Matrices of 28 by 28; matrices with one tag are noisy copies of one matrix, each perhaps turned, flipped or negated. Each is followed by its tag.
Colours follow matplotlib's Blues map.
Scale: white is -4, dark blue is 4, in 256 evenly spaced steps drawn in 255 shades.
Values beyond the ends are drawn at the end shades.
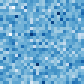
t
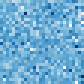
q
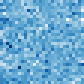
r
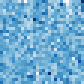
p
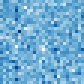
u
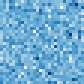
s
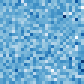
q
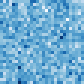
r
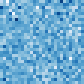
q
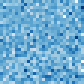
q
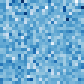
q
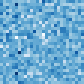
u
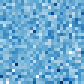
q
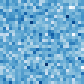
t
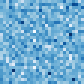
s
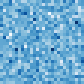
s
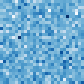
t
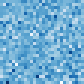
q
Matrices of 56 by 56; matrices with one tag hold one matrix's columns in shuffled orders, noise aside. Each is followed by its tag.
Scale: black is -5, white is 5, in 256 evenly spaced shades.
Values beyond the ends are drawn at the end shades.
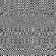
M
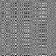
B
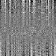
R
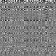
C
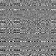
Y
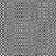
B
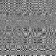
M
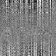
R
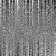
R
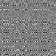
Y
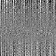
R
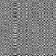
B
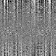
R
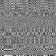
M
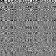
C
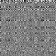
C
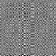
B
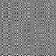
B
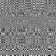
M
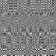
M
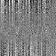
R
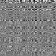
C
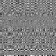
M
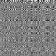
C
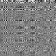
C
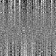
R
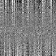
R
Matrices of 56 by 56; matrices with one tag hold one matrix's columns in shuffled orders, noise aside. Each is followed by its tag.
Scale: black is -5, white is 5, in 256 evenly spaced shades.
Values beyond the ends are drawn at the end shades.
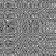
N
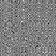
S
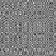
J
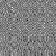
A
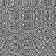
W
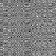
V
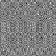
J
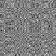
N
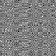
V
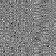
S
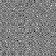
V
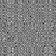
S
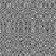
N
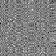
S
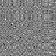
W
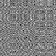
W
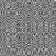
J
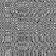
A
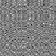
W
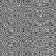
V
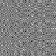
V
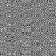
V
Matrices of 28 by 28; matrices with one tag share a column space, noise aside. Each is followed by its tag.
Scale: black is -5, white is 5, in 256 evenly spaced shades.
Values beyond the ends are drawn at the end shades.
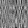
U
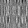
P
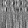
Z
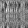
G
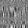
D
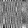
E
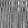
Z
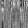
Z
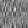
E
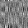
E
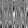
D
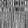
Z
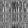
G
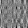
U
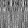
Z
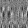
D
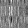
P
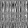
G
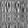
G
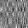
E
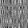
U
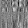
Z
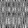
E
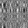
G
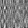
U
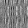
P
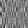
E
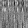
Z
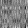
U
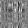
G
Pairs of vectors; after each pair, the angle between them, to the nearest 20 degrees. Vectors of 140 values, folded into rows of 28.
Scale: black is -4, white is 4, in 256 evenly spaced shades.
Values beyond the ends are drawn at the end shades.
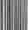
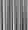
40 degrees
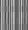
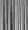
100 degrees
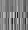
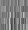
60 degrees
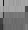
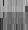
20 degrees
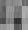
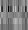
120 degrees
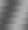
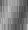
160 degrees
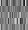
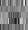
140 degrees
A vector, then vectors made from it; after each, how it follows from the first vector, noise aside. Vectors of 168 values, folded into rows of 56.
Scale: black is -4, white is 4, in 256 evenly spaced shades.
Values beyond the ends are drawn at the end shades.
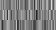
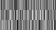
wrapped around.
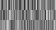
wrapped around, negated.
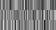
wrapped around.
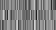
sign-scrambled.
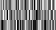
scaled up.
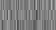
shrunk.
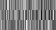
wrapped around, negated.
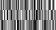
scaled up.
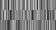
wrapped around.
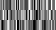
scaled up.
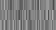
reversed, shrunk.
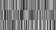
wrapped around.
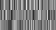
wrapped around.
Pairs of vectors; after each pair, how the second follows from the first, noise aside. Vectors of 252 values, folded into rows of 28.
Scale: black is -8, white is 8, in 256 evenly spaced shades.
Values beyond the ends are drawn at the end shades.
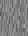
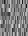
wrapped around, scaled up.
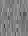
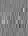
reversed, negated, partly zeroed.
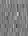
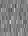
reversed.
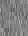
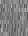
shuffled.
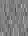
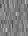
reversed.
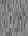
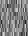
wrapped around, scaled up.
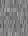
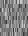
wrapped around, scaled up.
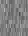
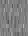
reversed, partly zeroed.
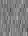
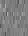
reversed, negated, partly zeroed.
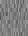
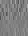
partly zeroed.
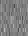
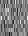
wrapped around, scaled up.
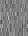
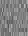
shuffled.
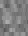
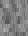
negated.
